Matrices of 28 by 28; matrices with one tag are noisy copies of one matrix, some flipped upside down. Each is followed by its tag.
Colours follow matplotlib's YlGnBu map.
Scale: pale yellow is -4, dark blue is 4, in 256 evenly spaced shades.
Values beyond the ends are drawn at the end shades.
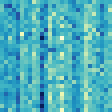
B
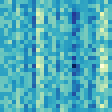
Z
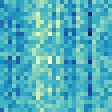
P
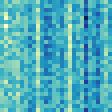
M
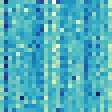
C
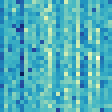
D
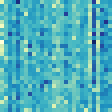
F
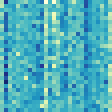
C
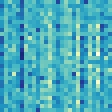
D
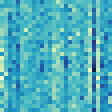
F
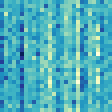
D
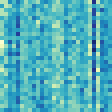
F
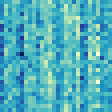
D
